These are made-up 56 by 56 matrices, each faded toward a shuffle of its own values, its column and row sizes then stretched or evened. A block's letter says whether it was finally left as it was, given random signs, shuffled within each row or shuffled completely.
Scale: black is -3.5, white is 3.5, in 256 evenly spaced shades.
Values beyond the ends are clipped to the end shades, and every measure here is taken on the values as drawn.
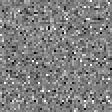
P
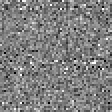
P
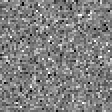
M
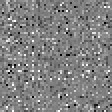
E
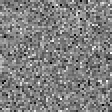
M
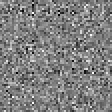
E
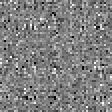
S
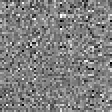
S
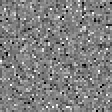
M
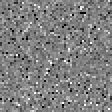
M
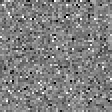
P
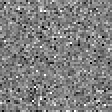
P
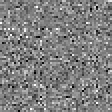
S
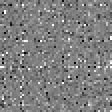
S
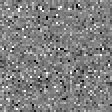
P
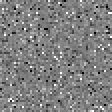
M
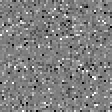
P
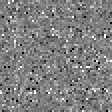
P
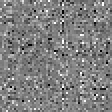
S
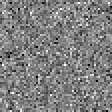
P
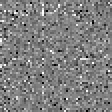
E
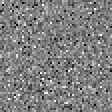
M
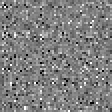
S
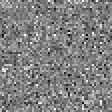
E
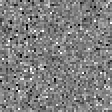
M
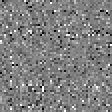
S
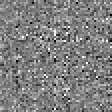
E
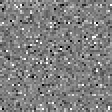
P
